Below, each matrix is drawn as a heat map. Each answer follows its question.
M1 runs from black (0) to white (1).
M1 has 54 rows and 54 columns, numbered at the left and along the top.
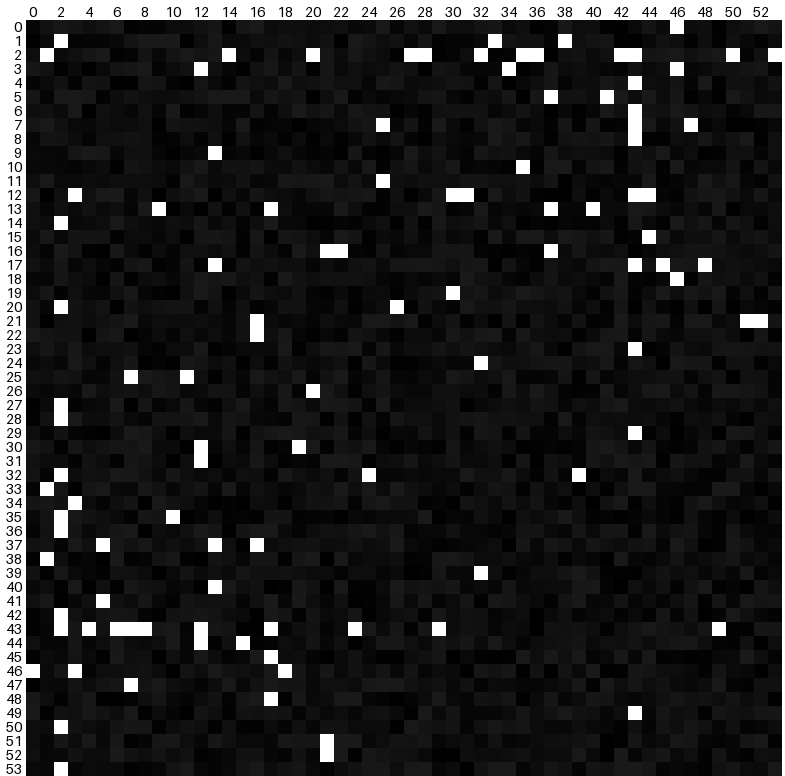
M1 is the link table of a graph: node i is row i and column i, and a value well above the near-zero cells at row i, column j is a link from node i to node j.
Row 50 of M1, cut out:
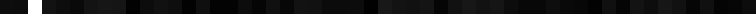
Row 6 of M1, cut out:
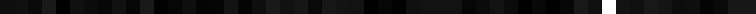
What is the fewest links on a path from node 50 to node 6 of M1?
3
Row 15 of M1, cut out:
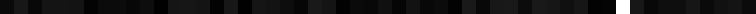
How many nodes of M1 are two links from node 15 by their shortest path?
1
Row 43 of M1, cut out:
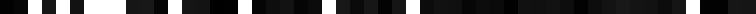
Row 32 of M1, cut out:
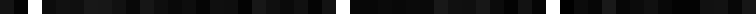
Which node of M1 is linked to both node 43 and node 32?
node 2
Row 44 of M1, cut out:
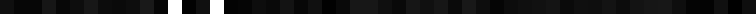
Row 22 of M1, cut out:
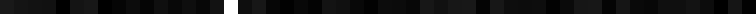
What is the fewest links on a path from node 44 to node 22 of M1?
7
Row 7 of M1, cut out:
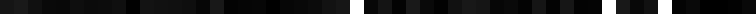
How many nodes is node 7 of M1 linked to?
3
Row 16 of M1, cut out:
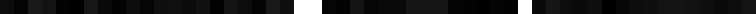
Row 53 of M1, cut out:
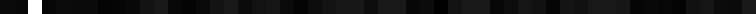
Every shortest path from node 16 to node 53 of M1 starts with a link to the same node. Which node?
node 37
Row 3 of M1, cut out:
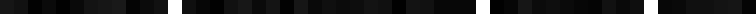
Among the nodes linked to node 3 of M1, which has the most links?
node 12
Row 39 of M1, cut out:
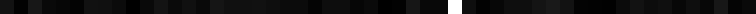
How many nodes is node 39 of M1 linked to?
1
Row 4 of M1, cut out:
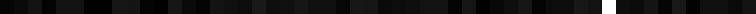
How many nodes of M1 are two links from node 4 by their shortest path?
9
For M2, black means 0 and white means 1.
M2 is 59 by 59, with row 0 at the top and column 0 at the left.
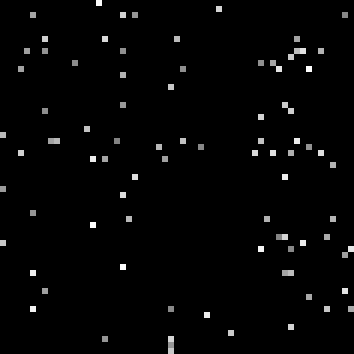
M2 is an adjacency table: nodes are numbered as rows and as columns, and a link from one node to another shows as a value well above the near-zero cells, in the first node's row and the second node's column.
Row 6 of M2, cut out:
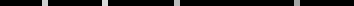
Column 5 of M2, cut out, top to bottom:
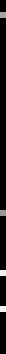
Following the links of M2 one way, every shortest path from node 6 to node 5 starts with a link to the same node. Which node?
node 49
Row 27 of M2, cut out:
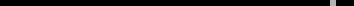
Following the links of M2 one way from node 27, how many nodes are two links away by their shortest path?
1
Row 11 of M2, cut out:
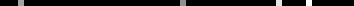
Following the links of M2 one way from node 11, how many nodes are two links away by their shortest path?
4
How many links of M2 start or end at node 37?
1
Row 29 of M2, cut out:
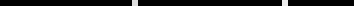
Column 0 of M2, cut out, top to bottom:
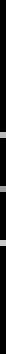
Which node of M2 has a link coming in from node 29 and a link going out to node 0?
node 22
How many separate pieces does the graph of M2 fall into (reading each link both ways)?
3
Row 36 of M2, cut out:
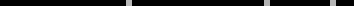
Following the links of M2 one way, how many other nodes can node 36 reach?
7
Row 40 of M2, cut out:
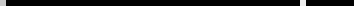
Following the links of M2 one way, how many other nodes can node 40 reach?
3
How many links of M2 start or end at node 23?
6
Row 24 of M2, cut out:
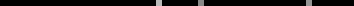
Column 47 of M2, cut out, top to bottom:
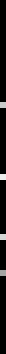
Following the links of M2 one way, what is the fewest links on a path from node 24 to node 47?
3
